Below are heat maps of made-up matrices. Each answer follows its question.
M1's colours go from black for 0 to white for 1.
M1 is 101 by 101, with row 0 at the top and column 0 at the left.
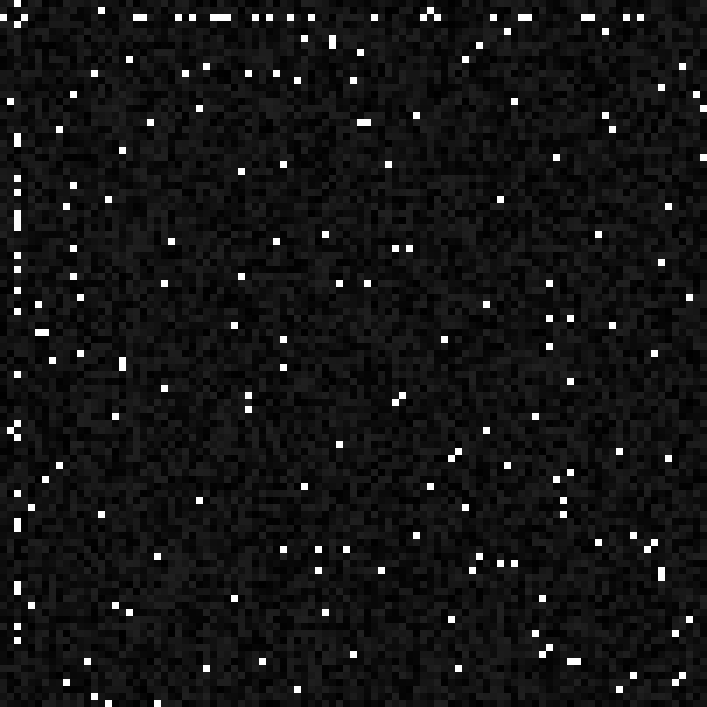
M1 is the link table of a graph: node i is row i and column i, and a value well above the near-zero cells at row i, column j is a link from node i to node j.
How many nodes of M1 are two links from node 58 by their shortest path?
2
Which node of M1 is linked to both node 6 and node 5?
node 47
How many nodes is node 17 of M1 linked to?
3
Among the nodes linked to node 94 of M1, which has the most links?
node 81
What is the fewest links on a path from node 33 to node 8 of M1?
4
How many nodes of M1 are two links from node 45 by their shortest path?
6
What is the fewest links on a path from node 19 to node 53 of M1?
2
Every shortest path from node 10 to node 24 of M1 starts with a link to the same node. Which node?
node 39
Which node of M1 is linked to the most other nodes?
node 2
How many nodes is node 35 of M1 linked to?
3
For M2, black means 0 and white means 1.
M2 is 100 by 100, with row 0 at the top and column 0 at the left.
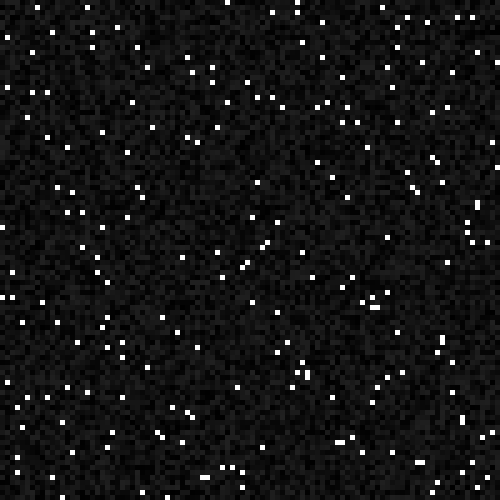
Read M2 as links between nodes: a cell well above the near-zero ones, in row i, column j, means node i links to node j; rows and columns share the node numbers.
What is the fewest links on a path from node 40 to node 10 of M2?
2
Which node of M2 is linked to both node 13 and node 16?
node 42
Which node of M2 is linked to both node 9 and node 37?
node 27
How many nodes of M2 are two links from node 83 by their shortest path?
3
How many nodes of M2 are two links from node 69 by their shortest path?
4
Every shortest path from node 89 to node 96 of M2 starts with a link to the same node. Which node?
node 21
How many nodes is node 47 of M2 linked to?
1
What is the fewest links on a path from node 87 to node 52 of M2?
5
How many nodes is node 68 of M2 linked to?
4
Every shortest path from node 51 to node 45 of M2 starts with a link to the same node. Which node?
node 19
